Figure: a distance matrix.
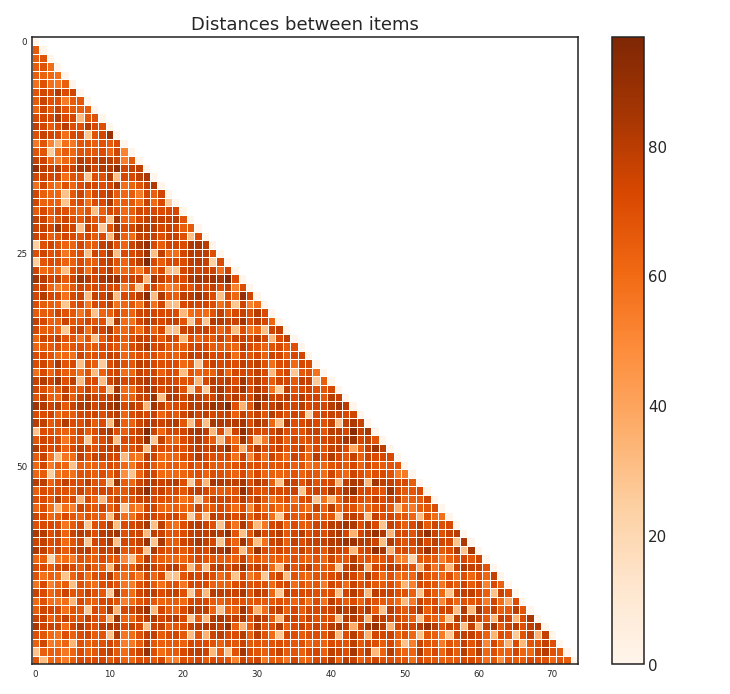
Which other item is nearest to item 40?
38
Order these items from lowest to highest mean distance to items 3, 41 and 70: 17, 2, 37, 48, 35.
2, 17, 37, 35, 48
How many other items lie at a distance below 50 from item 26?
4
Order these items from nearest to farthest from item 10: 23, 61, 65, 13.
65, 23, 13, 61
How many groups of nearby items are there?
15
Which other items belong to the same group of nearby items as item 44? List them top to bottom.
37
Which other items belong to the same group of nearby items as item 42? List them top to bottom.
17
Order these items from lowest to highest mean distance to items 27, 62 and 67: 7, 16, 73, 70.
7, 16, 70, 73
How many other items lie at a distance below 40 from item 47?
8
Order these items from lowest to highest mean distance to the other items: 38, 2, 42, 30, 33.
2, 33, 38, 30, 42
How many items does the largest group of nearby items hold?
12
